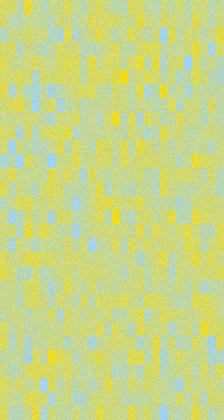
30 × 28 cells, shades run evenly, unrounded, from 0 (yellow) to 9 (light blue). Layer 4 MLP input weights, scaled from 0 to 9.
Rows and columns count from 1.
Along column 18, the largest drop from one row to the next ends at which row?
26
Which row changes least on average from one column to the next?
15
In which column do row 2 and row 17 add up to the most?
10
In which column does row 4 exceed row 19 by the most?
27
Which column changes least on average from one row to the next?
11
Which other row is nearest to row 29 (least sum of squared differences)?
21
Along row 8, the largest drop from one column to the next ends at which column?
6
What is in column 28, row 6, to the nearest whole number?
7
